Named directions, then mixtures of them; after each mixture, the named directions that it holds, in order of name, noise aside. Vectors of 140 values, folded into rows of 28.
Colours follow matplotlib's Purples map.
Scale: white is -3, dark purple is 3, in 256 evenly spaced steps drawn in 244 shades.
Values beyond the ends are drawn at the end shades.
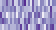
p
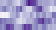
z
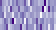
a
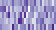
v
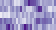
z.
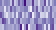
a, p.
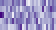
a, p, z.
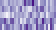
a, p, z.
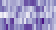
a, z.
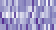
a, p, z.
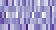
p.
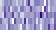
a.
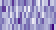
p, v.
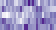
p, z.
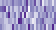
v.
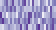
p.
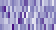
v.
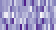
a, p, z.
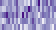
p, v, z.
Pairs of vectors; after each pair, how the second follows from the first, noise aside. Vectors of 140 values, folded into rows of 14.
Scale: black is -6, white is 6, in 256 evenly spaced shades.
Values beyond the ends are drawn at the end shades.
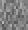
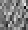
reversed, negated, scaled up.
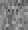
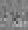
wrapped around, negated, partly zeroed.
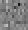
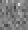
sign-scrambled.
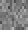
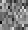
scaled up.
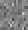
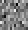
reversed, negated, scaled up.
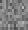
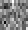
reversed, negated, scaled up.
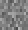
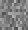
copied.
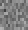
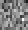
reversed, negated, scaled up.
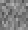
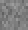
shrunk.
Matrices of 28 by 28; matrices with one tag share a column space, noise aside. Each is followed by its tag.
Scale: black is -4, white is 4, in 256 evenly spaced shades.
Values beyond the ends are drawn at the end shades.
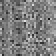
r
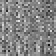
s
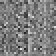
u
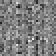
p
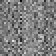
r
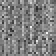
p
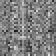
s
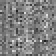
r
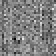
p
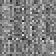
p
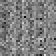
r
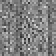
u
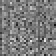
r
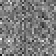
r
